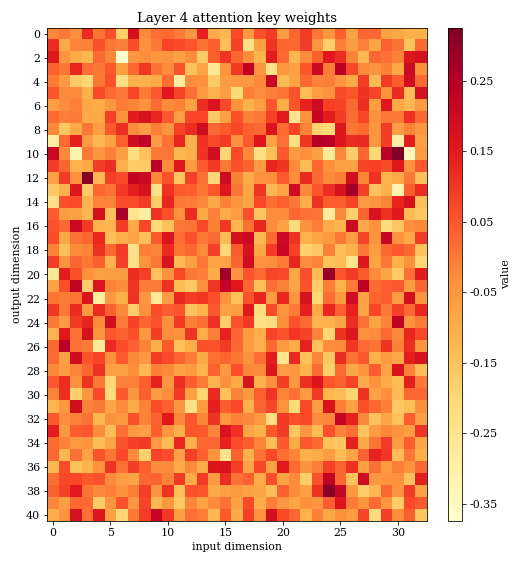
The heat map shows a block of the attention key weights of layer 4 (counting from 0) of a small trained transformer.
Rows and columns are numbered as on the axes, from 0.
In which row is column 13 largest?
8
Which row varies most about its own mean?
10
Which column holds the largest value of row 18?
20
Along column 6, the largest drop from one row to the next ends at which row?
2
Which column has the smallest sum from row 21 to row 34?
18
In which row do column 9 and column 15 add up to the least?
22
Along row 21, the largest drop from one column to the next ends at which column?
3
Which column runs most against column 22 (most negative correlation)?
4
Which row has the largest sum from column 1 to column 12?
12
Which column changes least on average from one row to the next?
5
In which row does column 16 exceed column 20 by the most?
27
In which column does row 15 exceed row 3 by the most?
6
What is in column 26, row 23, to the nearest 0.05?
0.15
